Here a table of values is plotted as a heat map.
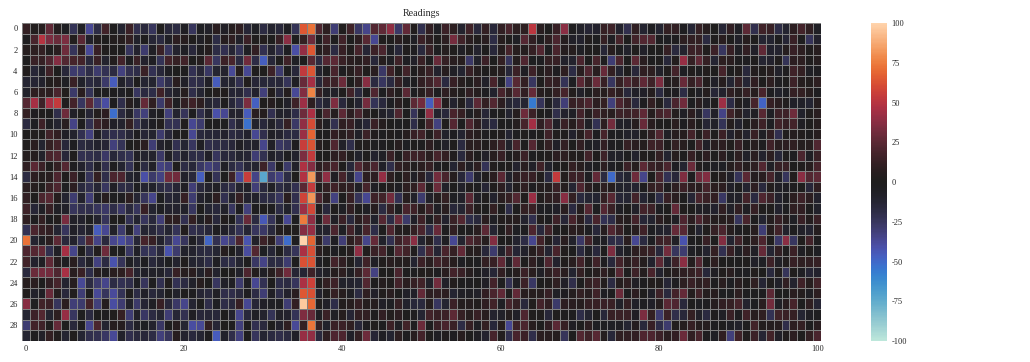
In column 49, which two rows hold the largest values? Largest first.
20, 7
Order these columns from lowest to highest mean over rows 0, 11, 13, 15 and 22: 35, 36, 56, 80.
56, 80, 35, 36
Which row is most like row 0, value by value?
16
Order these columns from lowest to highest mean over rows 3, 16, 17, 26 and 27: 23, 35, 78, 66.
23, 66, 78, 35
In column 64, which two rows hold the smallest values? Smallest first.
7, 20
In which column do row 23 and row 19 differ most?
5
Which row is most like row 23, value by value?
1
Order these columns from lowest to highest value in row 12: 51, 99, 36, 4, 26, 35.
26, 99, 51, 4, 35, 36
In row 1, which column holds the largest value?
2
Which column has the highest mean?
36
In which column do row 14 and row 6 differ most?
28
